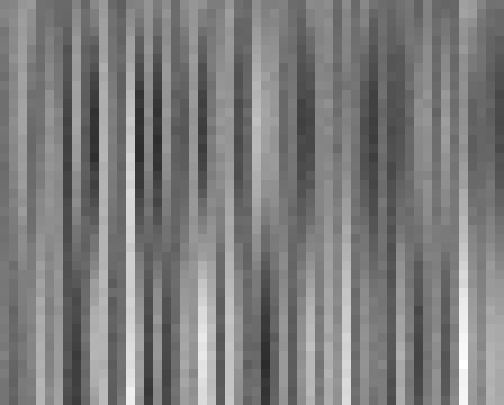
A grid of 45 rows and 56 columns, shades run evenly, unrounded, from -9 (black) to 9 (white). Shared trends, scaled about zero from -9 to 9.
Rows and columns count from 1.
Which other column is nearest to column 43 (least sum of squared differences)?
46
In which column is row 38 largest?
52
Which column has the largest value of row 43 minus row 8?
23
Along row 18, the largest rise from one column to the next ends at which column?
12
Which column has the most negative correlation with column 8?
6
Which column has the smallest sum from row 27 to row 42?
30
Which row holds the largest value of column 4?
1
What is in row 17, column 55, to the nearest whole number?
-2
